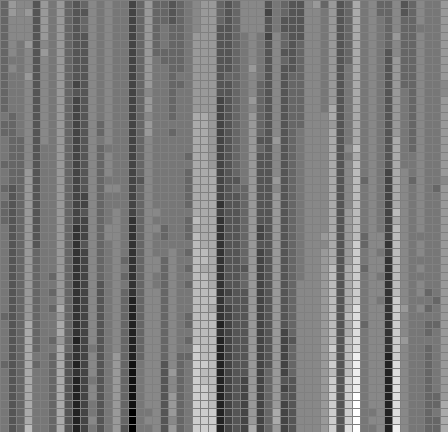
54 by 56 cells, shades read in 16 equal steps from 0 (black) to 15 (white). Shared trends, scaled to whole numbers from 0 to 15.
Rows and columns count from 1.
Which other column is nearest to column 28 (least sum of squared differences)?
10
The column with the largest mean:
45
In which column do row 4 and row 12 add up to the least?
17
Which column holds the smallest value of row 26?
28
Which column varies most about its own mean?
44
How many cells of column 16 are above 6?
34
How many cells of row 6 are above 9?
1
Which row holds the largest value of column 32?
54
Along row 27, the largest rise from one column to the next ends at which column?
50
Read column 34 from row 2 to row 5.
4 5 5 4
